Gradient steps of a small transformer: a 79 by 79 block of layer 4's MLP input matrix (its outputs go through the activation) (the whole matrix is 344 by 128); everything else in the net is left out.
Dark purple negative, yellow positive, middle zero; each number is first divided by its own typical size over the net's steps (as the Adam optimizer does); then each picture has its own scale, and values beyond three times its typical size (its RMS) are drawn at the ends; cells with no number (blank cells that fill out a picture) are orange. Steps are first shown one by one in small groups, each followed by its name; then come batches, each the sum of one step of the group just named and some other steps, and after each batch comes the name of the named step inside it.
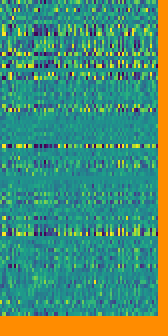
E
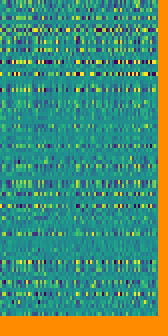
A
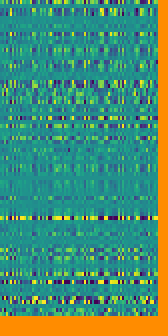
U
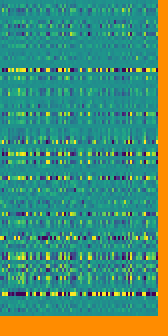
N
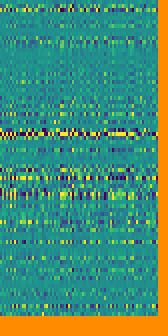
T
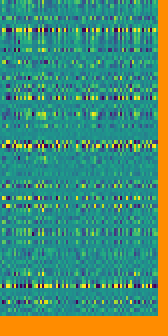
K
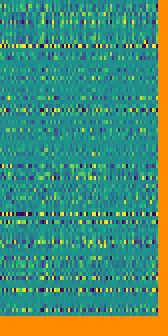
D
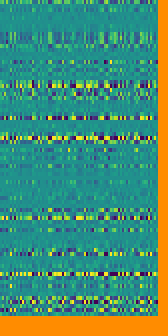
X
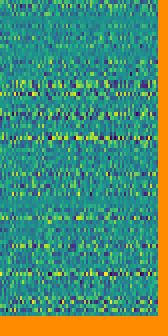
X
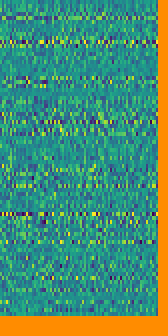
D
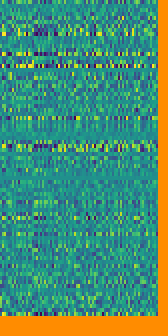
E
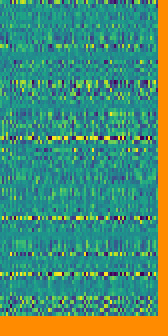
X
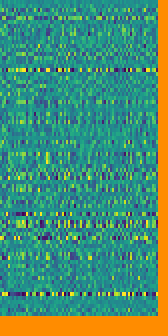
N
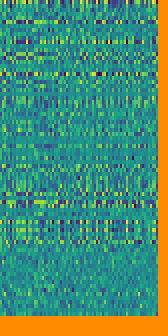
A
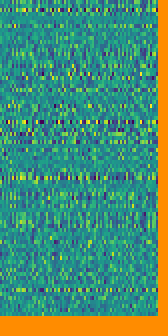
T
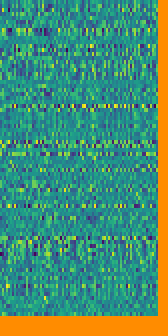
K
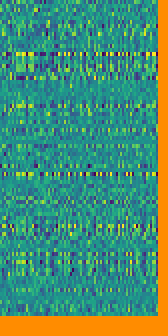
E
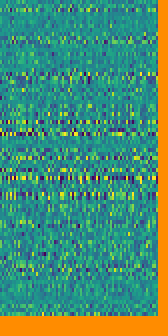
T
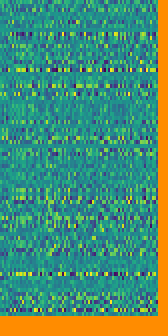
X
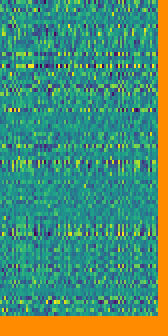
E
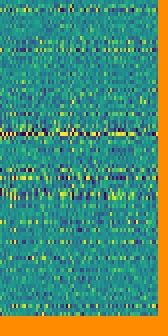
T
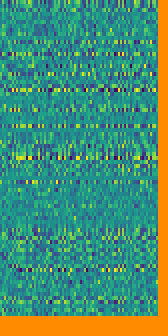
E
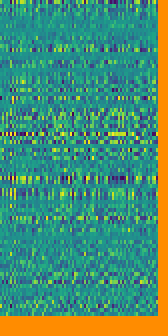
T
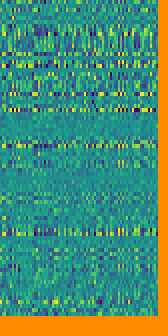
E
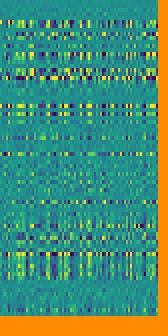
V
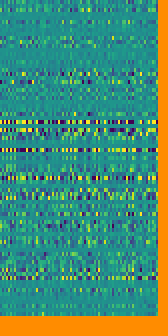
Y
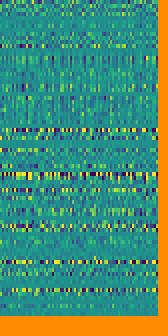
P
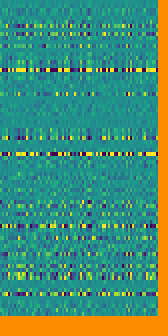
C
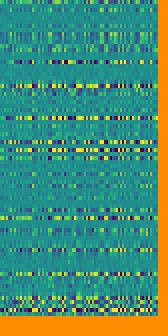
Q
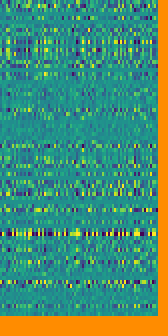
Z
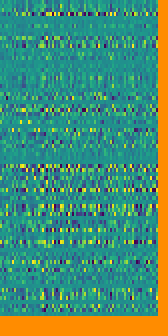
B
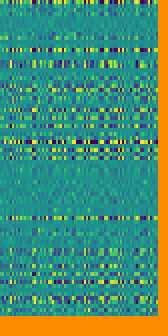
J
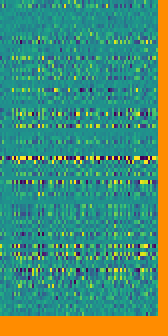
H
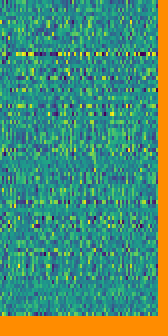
V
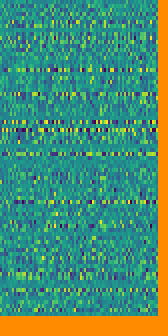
C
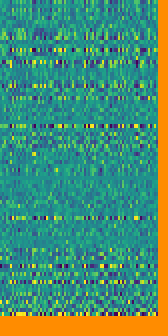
J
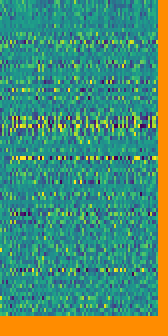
H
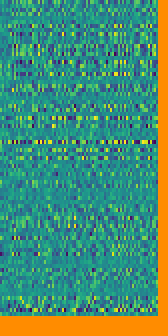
Q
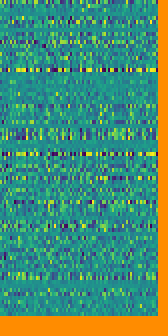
C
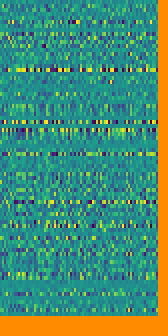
C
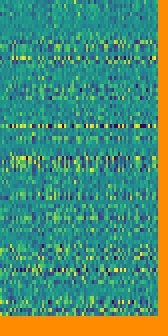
H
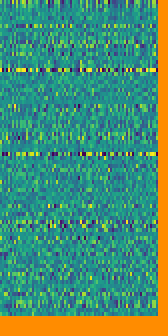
C
